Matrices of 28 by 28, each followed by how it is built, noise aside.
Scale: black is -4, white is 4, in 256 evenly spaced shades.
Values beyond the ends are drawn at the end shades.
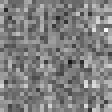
blocks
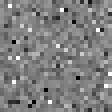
sparse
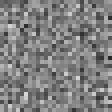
repeating rows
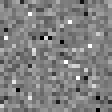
sparse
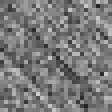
Toeplitz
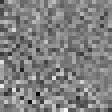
lower triangular
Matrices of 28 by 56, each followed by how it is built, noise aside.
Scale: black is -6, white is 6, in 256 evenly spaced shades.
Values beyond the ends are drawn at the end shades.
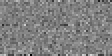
uneven rows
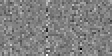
uneven columns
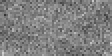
smooth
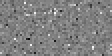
sparse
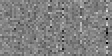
uneven columns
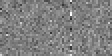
uneven columns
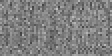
blocks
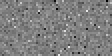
sparse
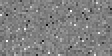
sparse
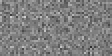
low rank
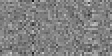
low rank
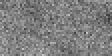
smooth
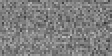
blocks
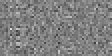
low rank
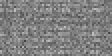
blocks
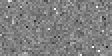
sparse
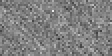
Toeplitz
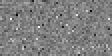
sparse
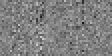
uneven columns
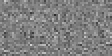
low rank
